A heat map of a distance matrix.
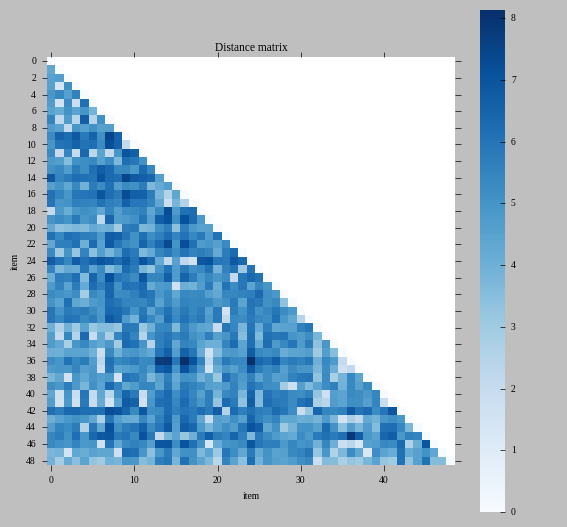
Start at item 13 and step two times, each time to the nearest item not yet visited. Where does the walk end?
16
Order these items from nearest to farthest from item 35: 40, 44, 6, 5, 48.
6, 48, 44, 5, 40
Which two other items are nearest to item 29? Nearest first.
39, 28
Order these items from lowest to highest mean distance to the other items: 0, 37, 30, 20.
20, 37, 0, 30
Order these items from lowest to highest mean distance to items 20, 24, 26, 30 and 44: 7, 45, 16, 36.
45, 16, 36, 7
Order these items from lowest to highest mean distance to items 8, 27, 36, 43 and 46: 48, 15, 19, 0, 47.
19, 48, 47, 15, 0
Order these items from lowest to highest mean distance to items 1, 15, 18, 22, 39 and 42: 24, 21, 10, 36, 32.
32, 21, 10, 36, 24
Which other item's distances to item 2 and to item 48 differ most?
36
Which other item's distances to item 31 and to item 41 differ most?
7
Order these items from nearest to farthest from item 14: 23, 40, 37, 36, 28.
28, 23, 40, 37, 36
